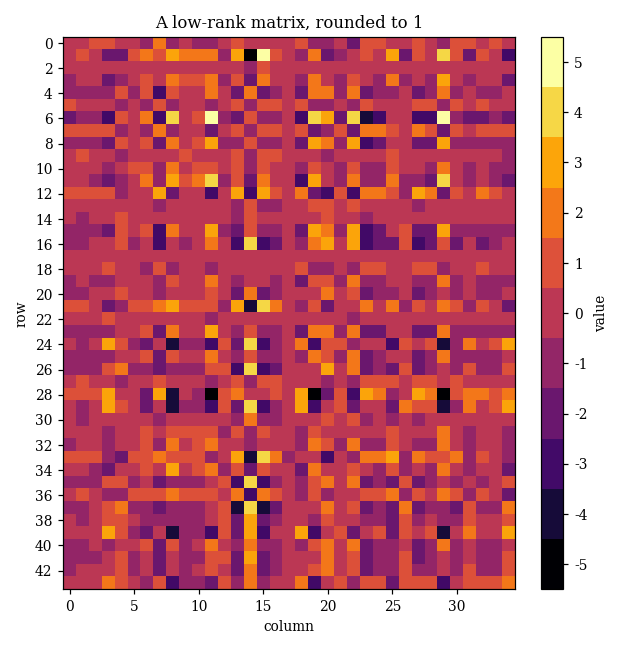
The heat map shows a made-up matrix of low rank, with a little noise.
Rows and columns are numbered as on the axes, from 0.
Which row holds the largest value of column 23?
28
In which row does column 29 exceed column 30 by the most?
6
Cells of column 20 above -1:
32
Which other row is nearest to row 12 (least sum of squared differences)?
7
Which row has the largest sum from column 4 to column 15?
1
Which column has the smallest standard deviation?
17
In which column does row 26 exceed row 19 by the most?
14
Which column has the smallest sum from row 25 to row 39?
15
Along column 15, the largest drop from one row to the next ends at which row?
37
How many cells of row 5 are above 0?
11
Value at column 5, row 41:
-1
